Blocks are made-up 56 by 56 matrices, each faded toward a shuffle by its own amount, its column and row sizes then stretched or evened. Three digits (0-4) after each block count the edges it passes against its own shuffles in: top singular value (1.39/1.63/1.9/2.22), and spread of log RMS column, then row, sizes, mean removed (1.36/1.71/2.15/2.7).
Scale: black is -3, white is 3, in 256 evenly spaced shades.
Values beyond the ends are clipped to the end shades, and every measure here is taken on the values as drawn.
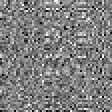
4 1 2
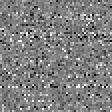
1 0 3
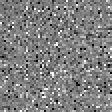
1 1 0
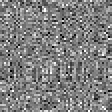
3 0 0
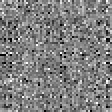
3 2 2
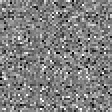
1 1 1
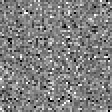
1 1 1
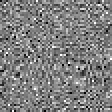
4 0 0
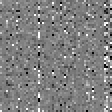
2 4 0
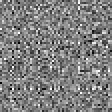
4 2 2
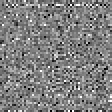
3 0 3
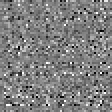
1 2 4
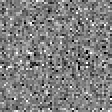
0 1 2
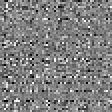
1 3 4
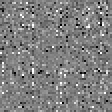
0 2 3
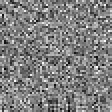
3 1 0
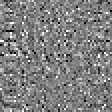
3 2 2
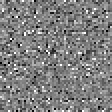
1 0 3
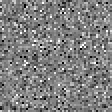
0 2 0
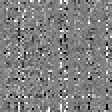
3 4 3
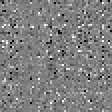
0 3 2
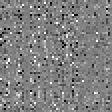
1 4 1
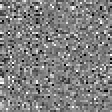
3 1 1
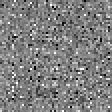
1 2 1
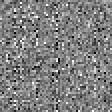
2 3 0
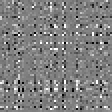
4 4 4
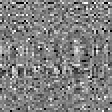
4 0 3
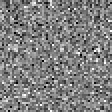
2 0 0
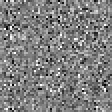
0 3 2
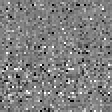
0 1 3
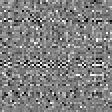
4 0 4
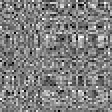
4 0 3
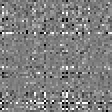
4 3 4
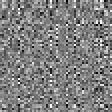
4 4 1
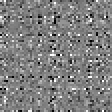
1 4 4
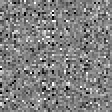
2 3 1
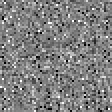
1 0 0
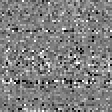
1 1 4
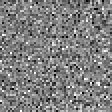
2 0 0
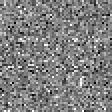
1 0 1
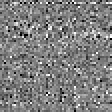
3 2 2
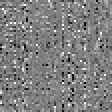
2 4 0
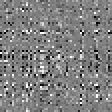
4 4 4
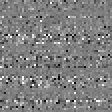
1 1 4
